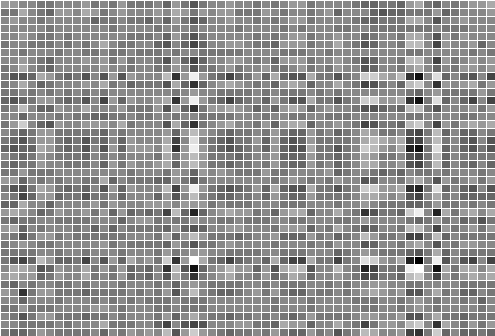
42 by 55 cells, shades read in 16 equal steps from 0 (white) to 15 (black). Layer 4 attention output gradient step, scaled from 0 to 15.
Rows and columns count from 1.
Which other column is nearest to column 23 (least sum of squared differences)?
21
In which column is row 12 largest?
47
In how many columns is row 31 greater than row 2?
24
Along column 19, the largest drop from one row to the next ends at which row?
42
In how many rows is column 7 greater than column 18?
11
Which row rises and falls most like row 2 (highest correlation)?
22
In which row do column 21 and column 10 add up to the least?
2
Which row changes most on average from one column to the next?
33
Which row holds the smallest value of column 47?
34
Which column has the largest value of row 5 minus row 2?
49
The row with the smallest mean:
16
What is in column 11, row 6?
7
